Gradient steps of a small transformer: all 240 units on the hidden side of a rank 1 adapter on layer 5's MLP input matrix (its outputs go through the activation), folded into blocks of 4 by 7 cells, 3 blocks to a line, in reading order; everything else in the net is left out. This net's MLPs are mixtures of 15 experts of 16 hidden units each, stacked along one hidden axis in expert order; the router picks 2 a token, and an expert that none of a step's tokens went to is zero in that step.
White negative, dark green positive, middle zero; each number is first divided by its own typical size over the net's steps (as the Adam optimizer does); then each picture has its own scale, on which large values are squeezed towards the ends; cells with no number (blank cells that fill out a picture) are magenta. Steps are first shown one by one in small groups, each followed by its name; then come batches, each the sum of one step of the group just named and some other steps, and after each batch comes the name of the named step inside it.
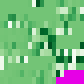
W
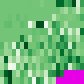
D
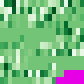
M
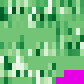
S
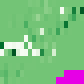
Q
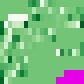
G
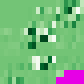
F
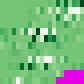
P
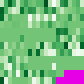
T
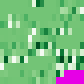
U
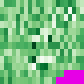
W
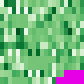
M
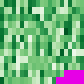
M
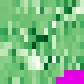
F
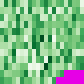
M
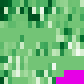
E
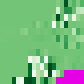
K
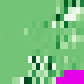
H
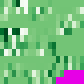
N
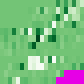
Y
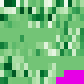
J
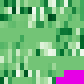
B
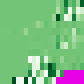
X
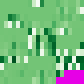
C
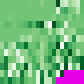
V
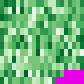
B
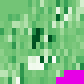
Y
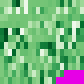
N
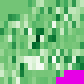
Y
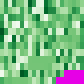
C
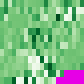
X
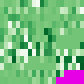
C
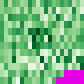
C
